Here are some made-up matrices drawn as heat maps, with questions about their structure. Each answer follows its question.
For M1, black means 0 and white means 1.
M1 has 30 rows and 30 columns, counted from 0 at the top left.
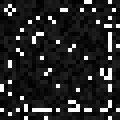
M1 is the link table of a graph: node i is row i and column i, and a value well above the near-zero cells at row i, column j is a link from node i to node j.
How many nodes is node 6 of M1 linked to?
3
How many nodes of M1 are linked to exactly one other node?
10
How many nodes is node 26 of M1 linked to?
3
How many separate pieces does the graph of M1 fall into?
3
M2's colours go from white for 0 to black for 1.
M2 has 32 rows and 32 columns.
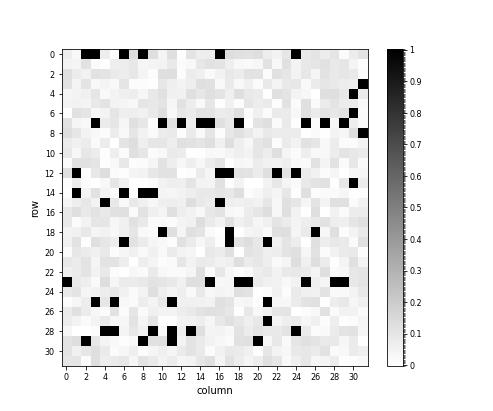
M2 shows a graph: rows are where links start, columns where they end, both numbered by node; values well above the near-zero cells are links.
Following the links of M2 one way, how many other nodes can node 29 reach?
5
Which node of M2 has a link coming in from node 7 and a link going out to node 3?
node 25
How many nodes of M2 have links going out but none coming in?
2
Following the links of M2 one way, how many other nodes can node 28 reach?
7
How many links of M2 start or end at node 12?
6
